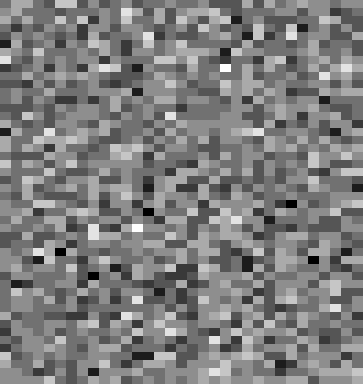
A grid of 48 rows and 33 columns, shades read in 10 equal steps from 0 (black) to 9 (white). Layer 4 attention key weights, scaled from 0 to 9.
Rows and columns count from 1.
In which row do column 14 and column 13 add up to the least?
45
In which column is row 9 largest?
21
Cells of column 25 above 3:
33
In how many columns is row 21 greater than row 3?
15
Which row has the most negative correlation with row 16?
5
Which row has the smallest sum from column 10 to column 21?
36
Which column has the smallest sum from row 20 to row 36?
14
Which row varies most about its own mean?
9
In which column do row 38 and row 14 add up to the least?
17
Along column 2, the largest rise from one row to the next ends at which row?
37
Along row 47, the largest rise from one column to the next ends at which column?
10
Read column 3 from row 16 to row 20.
3 4 4 6 3
